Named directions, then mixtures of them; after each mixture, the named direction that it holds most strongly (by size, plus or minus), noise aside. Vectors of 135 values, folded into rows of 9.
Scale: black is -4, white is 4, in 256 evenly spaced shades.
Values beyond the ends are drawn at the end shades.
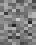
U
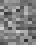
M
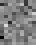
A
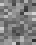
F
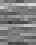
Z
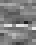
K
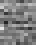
Z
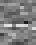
K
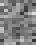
F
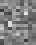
M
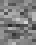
K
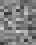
M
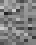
M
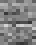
K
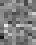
A
